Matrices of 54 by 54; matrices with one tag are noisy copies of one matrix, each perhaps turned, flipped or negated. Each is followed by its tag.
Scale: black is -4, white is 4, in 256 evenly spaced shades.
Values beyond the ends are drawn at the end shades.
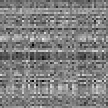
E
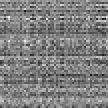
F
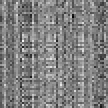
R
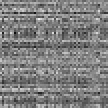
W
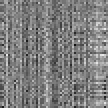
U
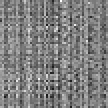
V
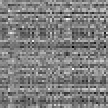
W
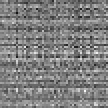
V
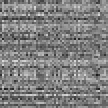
W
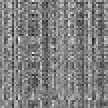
W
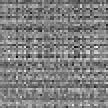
V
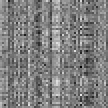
E
